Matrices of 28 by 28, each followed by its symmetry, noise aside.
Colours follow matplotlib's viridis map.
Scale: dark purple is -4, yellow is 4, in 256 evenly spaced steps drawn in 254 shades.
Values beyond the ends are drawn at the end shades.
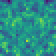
mirrored left to right.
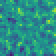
antisymmetric.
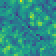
symmetric across the other diagonal.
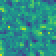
antisymmetric.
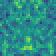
mirrored left to right.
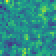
antisymmetric.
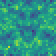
mirrored left to right.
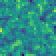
antisymmetric.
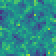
symmetric across the other diagonal.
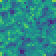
symmetric.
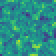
antisymmetric.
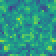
mirrored left to right.
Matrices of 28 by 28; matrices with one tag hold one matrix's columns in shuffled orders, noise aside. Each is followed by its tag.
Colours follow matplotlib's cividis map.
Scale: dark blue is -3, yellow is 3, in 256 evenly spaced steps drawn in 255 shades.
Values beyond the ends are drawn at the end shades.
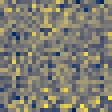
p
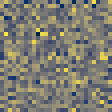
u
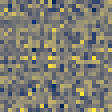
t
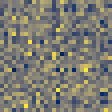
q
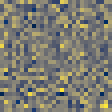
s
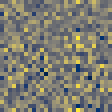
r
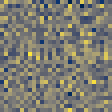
u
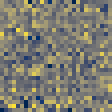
p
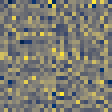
u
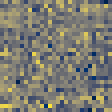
p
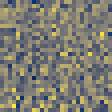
p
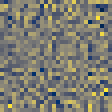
s
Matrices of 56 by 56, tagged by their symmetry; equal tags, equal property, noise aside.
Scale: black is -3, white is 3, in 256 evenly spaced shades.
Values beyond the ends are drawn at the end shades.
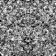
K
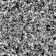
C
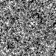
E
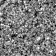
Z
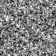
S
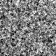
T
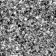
T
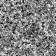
Z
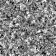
S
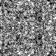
C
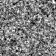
E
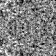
C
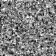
T
